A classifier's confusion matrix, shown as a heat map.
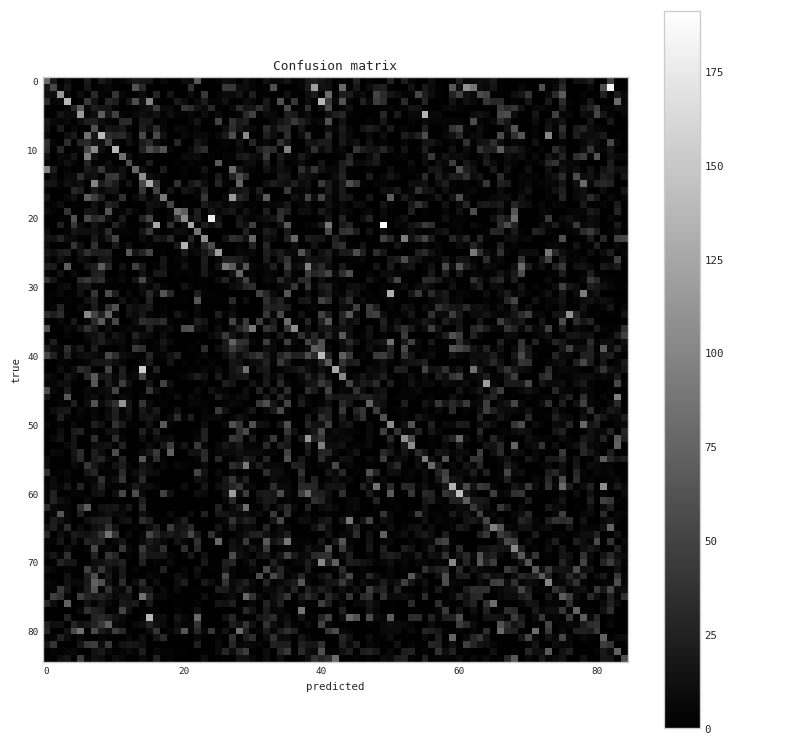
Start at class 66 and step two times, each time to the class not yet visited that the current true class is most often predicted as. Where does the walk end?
82
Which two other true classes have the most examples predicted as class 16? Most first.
21, 8
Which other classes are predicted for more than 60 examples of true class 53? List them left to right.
40, 68, 83
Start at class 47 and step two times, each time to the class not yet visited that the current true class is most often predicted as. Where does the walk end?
6
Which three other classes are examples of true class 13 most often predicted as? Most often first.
0, 27, 60
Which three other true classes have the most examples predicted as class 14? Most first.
42, 75, 55
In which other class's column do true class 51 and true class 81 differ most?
59
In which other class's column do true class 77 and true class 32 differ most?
37
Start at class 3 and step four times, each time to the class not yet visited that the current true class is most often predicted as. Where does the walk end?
68
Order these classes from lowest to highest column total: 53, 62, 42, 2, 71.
71, 42, 2, 53, 62
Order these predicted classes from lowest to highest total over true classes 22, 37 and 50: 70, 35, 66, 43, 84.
70, 66, 84, 35, 43
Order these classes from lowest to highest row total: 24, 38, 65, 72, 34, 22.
24, 22, 65, 38, 72, 34
